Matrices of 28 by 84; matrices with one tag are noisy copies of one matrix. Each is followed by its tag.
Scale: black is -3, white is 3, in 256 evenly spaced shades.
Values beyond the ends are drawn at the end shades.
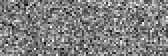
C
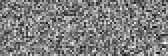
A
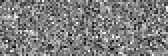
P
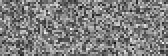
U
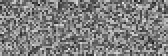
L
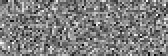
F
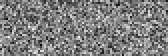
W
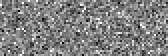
F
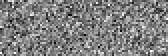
F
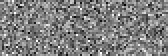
C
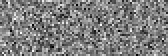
P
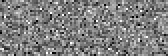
A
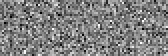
A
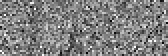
C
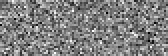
L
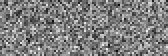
W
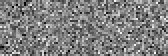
C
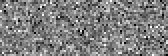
P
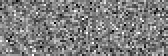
P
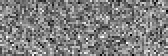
W
